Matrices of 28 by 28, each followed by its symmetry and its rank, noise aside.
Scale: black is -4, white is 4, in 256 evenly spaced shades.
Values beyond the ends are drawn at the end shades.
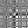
symmetric, rank one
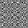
no symmetry, rank two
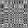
no symmetry, rank two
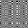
no symmetry, rank one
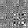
symmetric, rank three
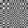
symmetric, rank one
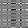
no symmetry, rank one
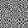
symmetric, rank two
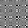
symmetric, rank one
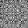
symmetric, rank three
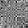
symmetric, rank two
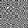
symmetric, rank three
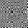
symmetric, rank two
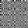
no symmetry, rank two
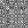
symmetric, rank three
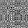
no symmetry, rank three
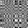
no symmetry, rank two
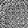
symmetric, rank three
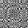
symmetric, rank two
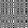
no symmetry, rank one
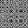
symmetric, rank three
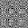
no symmetry, rank three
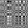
no symmetry, rank one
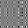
no symmetry, rank one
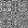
no symmetry, rank three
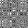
symmetric, rank three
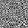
no symmetry, rank three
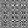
no symmetry, rank two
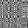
no symmetry, rank one
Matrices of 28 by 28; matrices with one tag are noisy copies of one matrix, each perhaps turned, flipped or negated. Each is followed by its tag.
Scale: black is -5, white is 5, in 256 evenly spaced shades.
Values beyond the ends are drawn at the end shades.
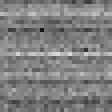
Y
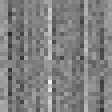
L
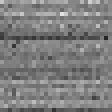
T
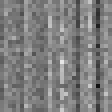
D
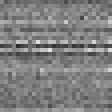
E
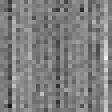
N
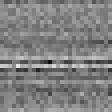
E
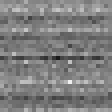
Y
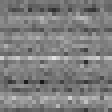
Y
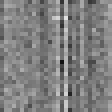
E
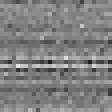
E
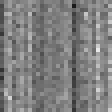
T
